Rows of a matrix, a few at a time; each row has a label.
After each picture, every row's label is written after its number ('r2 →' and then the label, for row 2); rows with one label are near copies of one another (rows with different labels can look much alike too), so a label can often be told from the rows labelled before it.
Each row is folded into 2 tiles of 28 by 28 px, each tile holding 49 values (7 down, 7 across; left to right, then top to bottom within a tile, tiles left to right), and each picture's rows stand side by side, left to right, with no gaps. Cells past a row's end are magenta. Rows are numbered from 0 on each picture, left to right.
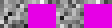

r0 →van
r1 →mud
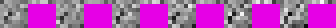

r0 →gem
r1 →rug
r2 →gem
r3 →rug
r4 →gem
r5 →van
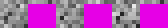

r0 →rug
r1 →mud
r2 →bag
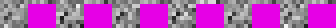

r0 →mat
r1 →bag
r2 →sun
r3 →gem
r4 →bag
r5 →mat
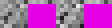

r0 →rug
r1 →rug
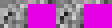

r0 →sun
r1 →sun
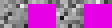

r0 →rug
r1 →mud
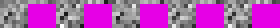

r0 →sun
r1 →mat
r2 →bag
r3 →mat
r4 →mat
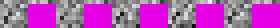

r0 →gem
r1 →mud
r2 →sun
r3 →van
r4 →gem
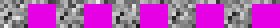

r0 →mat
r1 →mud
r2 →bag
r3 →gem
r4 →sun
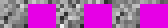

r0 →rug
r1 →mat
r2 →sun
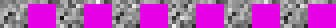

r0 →sun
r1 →mud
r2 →rug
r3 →mat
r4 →van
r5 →rug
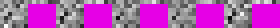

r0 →mat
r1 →gem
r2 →mud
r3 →mud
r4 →gem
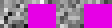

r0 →van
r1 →mat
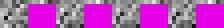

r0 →mud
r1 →van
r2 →van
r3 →van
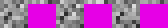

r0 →mat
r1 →gem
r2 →bag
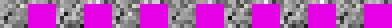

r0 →rug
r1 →van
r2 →gem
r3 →mud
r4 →mud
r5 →van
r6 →rug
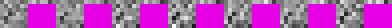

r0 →gem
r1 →bag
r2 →mat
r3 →mat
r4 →van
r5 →van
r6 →gem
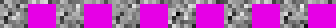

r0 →gem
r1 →bag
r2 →rug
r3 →sun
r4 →gem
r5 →bag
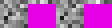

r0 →gem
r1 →mud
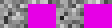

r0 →gem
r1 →mud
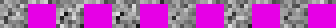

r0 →gem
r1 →sun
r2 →bag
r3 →mud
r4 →mat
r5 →mud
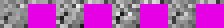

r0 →rug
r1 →rug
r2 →gem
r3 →gem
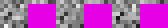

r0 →mat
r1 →rug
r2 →bag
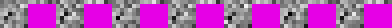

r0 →sun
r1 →gem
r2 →mud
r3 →gem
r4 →rug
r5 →sun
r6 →gem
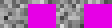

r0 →mud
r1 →mat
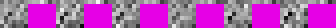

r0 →van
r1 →van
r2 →mat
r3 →mat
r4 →bag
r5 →sun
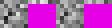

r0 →gem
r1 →gem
